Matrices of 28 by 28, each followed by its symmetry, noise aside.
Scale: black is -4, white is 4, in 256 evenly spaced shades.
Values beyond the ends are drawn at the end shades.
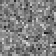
symmetric.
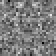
mirrored left to right.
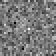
symmetric.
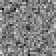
same after a half turn.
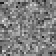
no symmetry.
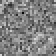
symmetric.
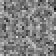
mirrored top to bottom.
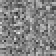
mirrored top to bottom.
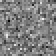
no symmetry.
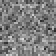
mirrored left to right.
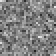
same after a half turn.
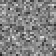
mirrored left to right.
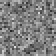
same after a half turn.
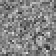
symmetric.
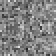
mirrored top to bottom.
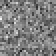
no symmetry.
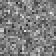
no symmetry.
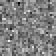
antisymmetric.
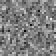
same after a half turn.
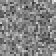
mirrored top to bottom.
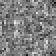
mirrored top to bottom.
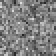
mirrored top to bottom.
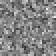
same after a half turn.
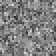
no symmetry.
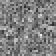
same after a half turn.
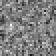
mirrored top to bottom.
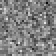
no symmetry.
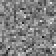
no symmetry.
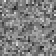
same after a half turn.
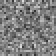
mirrored left to right.
